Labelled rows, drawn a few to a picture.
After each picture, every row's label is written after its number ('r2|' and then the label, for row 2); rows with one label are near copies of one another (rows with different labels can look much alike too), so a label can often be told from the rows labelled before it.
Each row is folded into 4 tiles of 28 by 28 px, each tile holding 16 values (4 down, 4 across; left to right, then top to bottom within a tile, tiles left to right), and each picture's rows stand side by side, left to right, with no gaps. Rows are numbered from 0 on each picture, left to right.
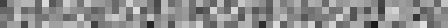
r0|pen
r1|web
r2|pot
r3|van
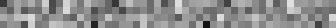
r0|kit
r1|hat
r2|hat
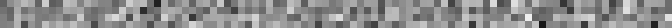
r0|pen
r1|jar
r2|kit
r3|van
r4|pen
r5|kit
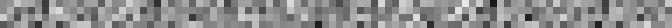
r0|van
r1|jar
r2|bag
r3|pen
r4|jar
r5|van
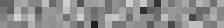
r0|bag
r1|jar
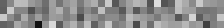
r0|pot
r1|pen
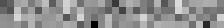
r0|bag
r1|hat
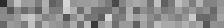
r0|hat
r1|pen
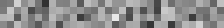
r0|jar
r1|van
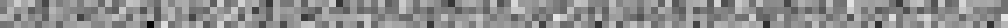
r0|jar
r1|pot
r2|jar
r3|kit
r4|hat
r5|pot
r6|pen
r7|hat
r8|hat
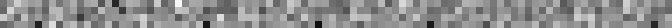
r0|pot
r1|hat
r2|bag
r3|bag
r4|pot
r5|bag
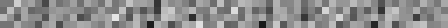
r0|jar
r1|van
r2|pot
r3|van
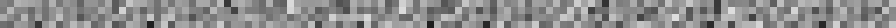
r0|pot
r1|pot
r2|hat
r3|kit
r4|pot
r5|jar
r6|van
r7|pot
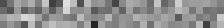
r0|kit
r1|hat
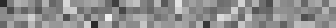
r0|hat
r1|hat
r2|jar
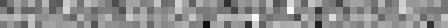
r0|kit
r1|bag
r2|kit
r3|hat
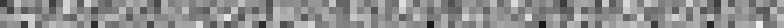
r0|kit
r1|web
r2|van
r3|bag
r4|bag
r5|pen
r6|web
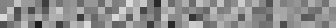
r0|van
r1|jar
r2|jar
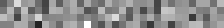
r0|web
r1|van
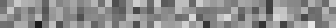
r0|pot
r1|pen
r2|van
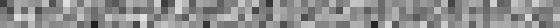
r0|bag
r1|kit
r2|jar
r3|pot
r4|pen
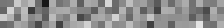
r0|jar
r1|web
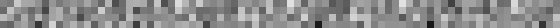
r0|pot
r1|pen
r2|bag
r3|bag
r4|hat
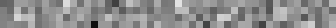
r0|bag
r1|hat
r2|van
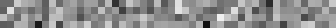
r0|pot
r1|hat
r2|jar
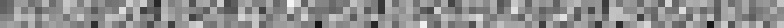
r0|bag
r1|jar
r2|bag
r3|web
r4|kit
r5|van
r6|pot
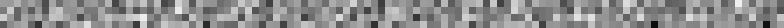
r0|van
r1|kit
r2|jar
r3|van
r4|pen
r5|bag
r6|bag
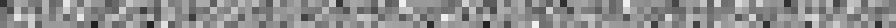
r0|bag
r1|pot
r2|jar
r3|hat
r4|web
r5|hat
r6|pen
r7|kit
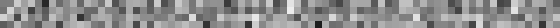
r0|jar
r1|pen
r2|kit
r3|pen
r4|kit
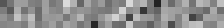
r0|bag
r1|jar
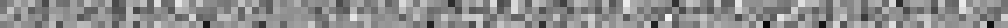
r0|jar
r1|pen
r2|web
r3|bag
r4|kit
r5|hat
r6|hat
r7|pot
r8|hat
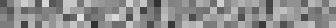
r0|pen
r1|jar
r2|van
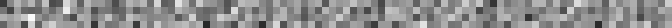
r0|kit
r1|pen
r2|pot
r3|van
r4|jar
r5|pot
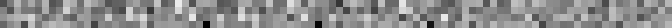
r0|kit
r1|bag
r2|bag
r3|hat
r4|pen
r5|jar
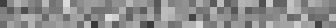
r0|hat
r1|van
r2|pen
